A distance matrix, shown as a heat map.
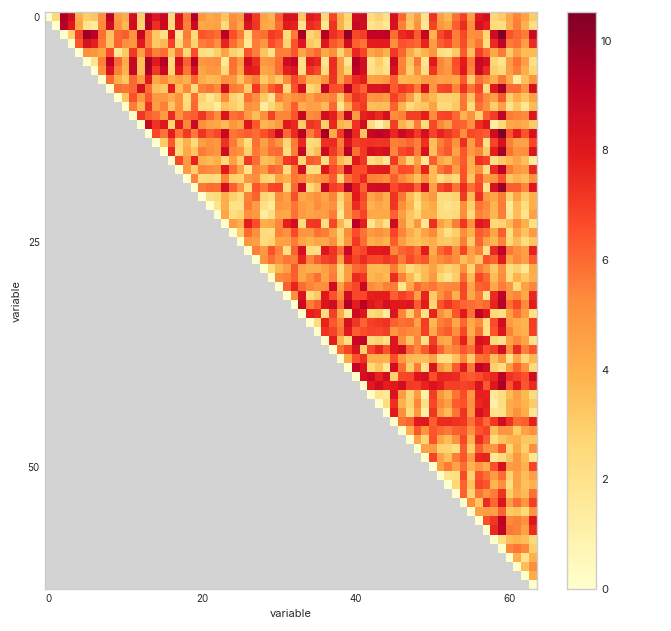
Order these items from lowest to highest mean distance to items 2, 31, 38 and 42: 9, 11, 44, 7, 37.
9, 7, 44, 11, 37
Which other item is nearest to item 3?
26
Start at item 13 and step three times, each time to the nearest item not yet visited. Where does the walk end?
24
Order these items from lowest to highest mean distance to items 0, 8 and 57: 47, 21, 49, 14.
14, 21, 47, 49
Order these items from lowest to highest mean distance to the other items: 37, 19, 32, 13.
19, 37, 32, 13
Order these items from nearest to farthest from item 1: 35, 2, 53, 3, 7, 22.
22, 7, 53, 35, 3, 2
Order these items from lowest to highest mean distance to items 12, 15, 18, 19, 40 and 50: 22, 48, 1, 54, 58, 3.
22, 3, 48, 58, 54, 1
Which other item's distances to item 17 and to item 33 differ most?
2
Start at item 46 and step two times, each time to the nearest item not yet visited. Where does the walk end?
61
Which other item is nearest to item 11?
56
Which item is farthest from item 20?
40
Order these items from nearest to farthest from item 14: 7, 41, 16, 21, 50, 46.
50, 7, 21, 46, 16, 41
